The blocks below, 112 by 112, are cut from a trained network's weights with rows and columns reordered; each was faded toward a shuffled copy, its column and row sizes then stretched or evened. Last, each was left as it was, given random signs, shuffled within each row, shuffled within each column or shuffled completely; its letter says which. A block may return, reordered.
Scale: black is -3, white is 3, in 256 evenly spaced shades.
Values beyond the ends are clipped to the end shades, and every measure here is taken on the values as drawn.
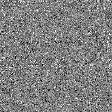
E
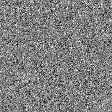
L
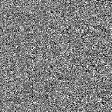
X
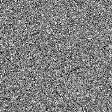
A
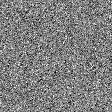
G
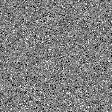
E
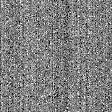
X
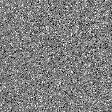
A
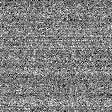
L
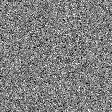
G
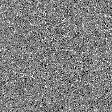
A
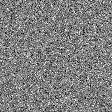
G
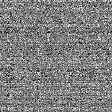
X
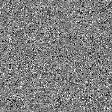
E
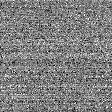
L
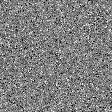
G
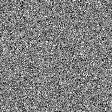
A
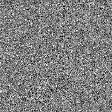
E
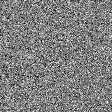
L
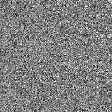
X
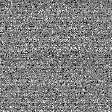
X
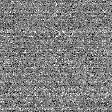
X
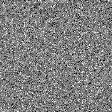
A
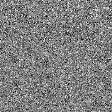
E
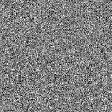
X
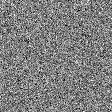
G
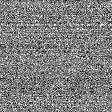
L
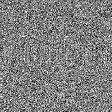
X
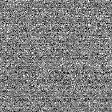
X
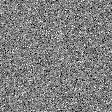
G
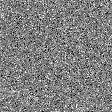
G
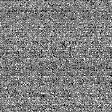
X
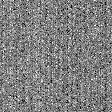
A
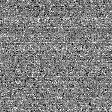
L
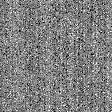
A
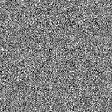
X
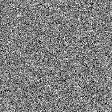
E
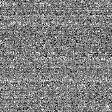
X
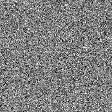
A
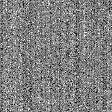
X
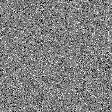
A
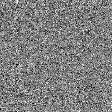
E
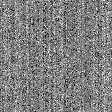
A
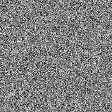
E
